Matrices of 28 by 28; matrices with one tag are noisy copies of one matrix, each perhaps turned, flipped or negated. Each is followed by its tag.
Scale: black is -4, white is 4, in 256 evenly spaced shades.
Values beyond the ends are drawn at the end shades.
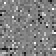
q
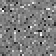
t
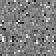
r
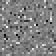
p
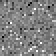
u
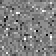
p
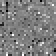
q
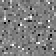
p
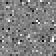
r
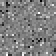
q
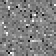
t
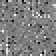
q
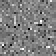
t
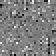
q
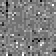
q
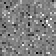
u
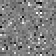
r
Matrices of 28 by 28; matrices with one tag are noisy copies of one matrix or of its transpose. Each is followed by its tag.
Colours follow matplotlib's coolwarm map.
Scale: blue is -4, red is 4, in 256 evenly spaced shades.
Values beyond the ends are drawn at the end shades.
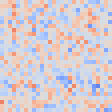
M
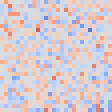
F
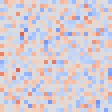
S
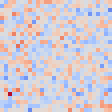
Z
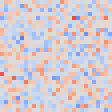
S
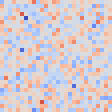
S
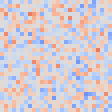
M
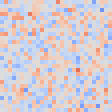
M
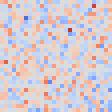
F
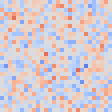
M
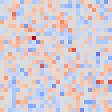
Z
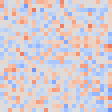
F
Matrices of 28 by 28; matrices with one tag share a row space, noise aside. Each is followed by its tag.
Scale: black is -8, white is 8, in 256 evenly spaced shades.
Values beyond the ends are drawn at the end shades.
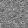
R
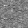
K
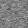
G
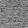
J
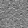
R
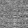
J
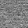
J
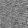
G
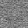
J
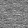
J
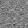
R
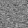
G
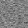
K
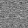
R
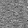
G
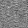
G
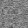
K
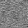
G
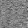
G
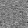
G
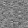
K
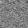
R
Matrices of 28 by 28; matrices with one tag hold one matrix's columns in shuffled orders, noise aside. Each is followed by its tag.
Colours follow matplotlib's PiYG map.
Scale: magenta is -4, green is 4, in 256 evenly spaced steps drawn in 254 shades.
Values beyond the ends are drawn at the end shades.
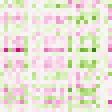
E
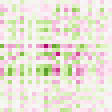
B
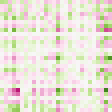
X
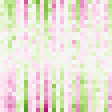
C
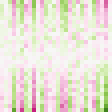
C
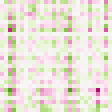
X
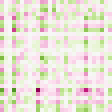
X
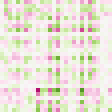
X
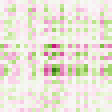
B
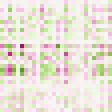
B
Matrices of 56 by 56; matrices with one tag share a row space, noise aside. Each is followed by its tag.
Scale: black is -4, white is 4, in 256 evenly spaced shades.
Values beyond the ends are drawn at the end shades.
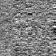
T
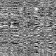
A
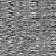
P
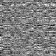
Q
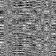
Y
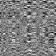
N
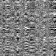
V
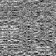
A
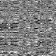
A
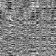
P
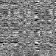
A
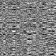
N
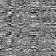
P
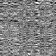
A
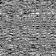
P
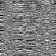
Y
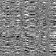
V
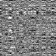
P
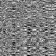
N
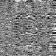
T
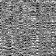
P
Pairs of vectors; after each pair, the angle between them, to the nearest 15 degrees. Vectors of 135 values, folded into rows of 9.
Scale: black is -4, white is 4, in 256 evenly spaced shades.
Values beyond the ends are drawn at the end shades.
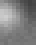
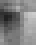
150 degrees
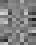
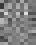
45 degrees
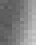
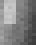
150 degrees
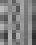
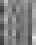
135 degrees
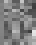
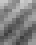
75 degrees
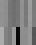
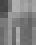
120 degrees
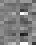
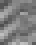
60 degrees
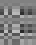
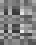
150 degrees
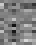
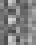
75 degrees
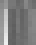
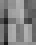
135 degrees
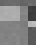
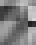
150 degrees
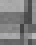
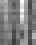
75 degrees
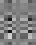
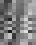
45 degrees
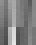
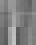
15 degrees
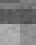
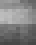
150 degrees
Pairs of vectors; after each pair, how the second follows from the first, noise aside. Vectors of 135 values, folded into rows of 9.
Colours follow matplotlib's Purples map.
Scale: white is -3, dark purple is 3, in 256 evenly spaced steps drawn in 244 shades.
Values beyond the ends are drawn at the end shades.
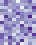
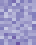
reversed, negated, shrunk.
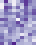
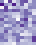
sign-scrambled.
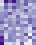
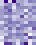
sign-scrambled.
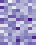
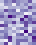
shuffled.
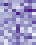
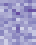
shrunk.
